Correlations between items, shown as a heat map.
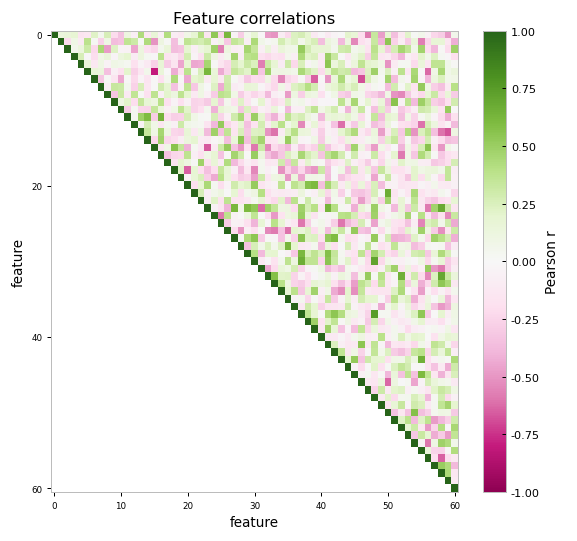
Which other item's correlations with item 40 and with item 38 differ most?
20
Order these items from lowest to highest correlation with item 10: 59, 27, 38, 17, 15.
17, 27, 38, 15, 59
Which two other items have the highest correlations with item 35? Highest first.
28, 14
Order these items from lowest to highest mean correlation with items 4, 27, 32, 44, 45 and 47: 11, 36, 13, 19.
19, 36, 13, 11
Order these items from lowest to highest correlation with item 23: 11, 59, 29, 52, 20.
11, 52, 59, 20, 29
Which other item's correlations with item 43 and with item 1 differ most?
55
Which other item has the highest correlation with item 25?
12
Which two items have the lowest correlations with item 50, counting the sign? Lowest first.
46, 4
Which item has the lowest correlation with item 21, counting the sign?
4
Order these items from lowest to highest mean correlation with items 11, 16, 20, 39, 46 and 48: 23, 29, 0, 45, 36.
45, 0, 36, 29, 23
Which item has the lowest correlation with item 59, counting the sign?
13
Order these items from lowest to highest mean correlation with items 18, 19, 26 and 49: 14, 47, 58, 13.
14, 13, 58, 47
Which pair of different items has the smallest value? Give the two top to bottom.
5, 15
